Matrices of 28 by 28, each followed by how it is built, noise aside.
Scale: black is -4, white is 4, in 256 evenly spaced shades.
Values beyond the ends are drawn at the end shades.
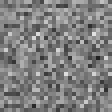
repeating columns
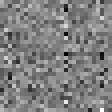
uneven columns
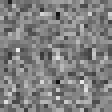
low rank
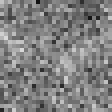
smooth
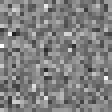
low rank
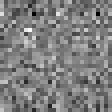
low rank
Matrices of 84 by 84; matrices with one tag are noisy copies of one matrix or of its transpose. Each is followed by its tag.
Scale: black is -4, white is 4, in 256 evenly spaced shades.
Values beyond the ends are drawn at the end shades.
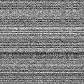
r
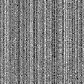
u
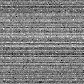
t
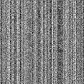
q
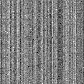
q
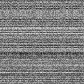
r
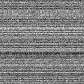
r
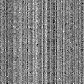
t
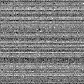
q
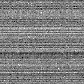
r
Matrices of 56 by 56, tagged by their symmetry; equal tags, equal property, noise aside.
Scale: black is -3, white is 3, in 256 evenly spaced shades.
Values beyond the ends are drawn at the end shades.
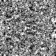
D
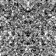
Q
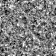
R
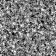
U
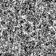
U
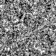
R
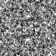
U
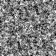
U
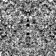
Q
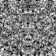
Q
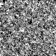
R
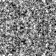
D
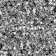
U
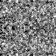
D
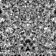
Q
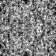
D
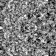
D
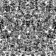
Q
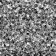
Q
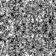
D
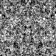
Q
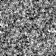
U
